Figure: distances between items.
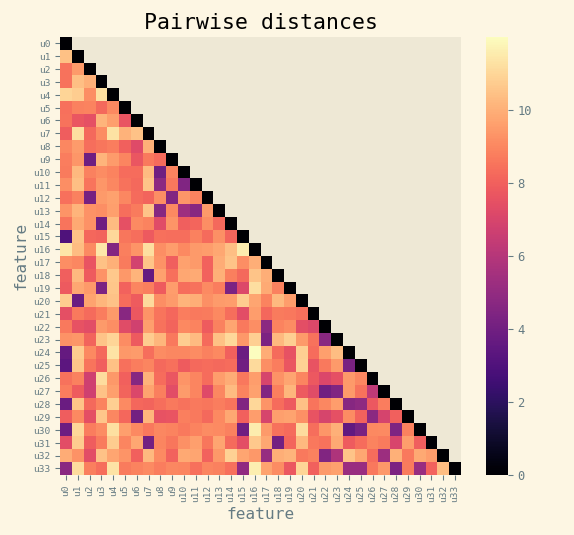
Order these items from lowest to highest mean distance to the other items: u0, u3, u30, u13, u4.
u0, u30, u13, u3, u4
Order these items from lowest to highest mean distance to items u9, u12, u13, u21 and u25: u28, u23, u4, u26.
u28, u26, u23, u4
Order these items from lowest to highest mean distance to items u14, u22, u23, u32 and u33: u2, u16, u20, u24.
u2, u24, u20, u16
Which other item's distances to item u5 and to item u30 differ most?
u24
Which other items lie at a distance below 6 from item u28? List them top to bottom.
u0, u15, u24, u25, u30, u33
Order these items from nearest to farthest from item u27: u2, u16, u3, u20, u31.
u2, u20, u31, u16, u3
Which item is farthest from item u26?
u3
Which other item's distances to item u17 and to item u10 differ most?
u23
